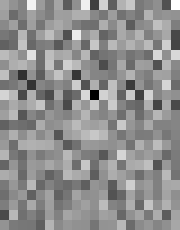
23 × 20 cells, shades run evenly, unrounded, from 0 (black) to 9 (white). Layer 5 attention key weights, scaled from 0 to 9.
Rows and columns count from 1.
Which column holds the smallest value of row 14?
7
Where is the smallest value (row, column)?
10, 11
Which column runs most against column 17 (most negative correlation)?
18
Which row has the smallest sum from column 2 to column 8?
9
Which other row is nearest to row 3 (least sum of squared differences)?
23
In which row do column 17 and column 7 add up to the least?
14
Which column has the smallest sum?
3
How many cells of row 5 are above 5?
9
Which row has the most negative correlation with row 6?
5
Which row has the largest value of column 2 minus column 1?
22
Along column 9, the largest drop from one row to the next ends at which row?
8
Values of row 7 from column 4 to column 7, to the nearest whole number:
6 4 7 4
